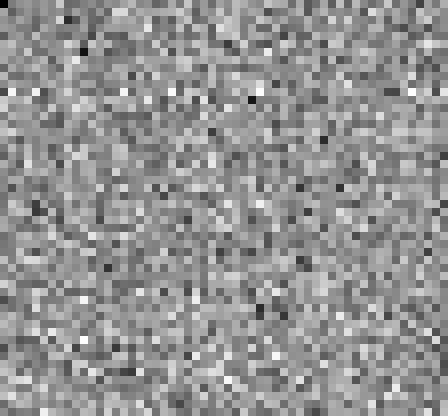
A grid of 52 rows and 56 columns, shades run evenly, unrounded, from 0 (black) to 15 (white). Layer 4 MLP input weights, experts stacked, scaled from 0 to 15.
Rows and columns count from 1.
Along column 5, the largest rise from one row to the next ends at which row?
33
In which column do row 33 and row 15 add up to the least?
38
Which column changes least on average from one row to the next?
31
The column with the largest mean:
30
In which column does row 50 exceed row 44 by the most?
15
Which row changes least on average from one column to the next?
23
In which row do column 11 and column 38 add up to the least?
7
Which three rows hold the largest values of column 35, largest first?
45, 37, 29
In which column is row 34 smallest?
14
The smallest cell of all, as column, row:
1, 1
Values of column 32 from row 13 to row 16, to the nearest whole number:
1 10 8 10
